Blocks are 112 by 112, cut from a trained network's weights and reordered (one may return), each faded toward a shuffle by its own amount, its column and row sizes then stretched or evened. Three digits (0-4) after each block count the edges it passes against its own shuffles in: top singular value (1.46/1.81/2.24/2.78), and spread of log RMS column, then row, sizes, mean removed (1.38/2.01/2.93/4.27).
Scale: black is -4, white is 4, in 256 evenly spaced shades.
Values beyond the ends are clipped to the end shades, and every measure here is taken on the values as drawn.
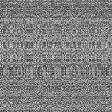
4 2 2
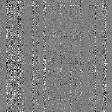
1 4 2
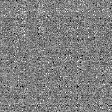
2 2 1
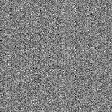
2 1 0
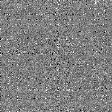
0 2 2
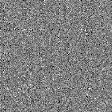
1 2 1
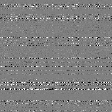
2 1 4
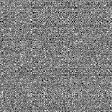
3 2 1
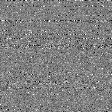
0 0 3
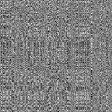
4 3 0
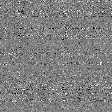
0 1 3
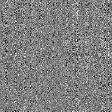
1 3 1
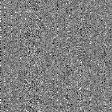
1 3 1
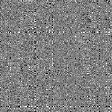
3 3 2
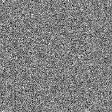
0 2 0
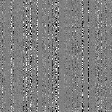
2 4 1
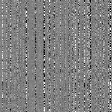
3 4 0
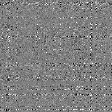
1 2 3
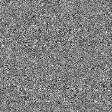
0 1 2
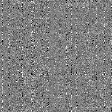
1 3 1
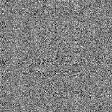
2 2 2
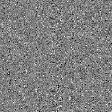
2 2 0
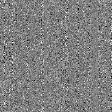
0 3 0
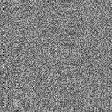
3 1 0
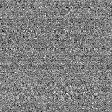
2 0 1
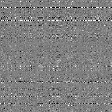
4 2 3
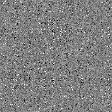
0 2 1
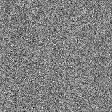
1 0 0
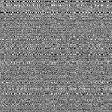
4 1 3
